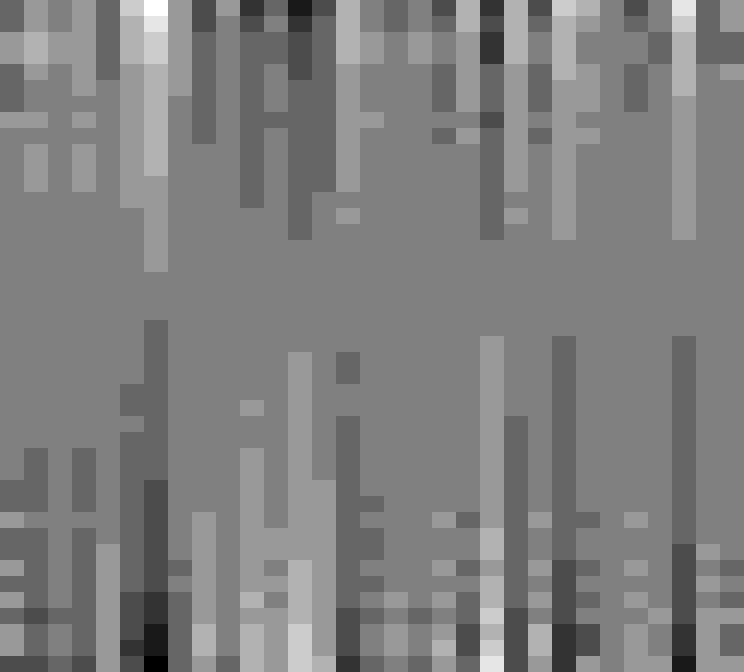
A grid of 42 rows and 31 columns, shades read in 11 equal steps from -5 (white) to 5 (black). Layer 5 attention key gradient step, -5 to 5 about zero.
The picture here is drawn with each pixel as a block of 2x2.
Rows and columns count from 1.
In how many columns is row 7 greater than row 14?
7
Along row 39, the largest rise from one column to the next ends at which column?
22
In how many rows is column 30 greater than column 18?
4
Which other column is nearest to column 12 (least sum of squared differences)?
30
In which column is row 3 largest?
21
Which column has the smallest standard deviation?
26
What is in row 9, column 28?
0
